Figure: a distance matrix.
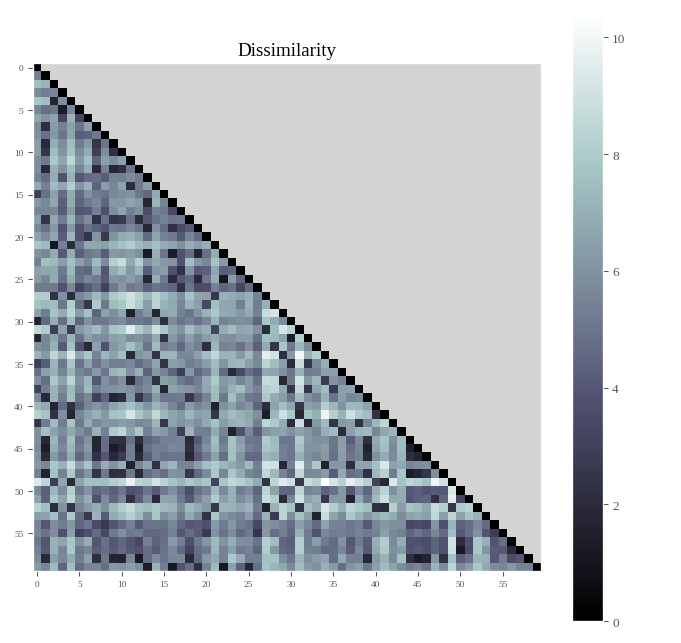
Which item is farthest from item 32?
49
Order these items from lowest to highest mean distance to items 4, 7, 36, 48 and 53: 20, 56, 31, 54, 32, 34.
54, 20, 56, 32, 31, 34
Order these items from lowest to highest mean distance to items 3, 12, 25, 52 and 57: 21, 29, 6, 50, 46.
46, 50, 6, 21, 29
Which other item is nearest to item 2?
21
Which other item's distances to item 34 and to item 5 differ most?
3
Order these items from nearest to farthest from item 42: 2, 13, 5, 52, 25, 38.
38, 5, 13, 25, 2, 52
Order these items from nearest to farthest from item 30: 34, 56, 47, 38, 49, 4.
38, 56, 47, 34, 4, 49
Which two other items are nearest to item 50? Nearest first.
57, 56
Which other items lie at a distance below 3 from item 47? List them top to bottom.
11, 14, 29, 34, 37, 51
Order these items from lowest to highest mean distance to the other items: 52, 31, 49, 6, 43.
6, 43, 52, 31, 49
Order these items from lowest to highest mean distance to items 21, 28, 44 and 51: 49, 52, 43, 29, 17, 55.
55, 17, 29, 52, 43, 49
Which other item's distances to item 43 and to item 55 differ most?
23
